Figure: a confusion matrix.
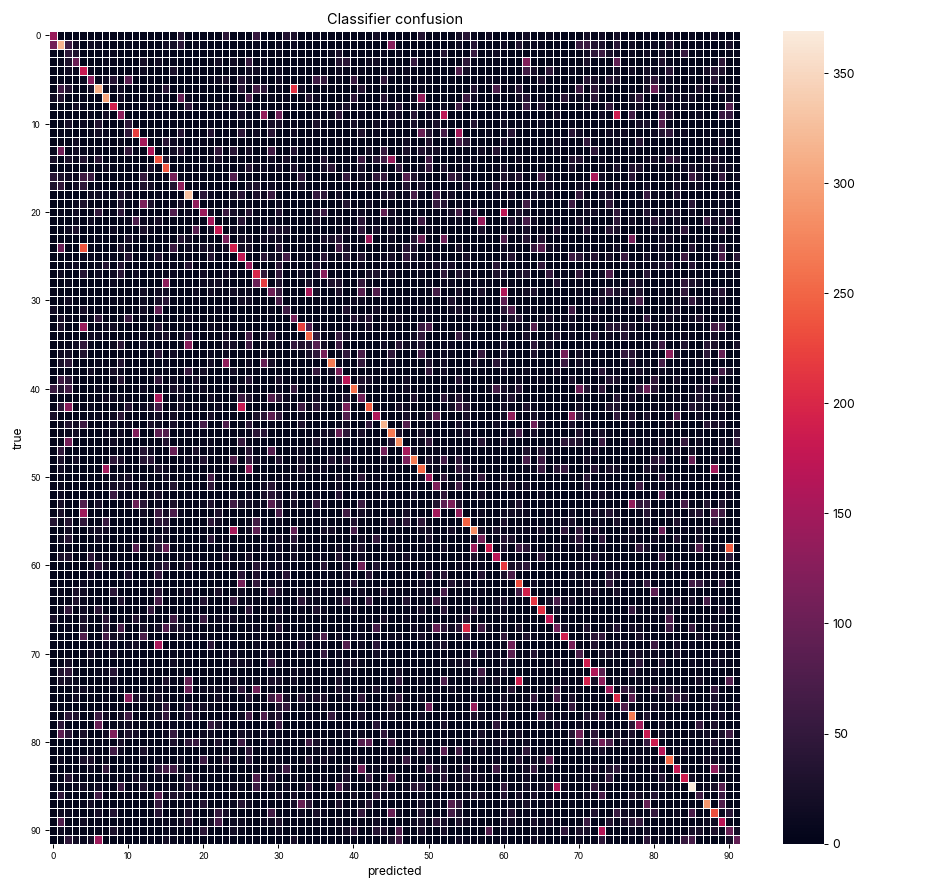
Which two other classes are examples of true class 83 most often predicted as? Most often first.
88, 41
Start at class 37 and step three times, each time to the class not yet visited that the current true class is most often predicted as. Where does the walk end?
25
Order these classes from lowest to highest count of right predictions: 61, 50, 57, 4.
61, 57, 50, 4
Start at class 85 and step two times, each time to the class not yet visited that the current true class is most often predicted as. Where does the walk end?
55
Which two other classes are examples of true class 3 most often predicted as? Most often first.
63, 75
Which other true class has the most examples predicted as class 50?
76
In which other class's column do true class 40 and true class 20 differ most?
60
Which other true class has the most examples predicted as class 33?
87
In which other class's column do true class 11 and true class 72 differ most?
54
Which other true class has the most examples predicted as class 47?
48
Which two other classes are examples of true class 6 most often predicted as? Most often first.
32, 80
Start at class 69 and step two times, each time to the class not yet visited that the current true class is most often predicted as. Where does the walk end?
45
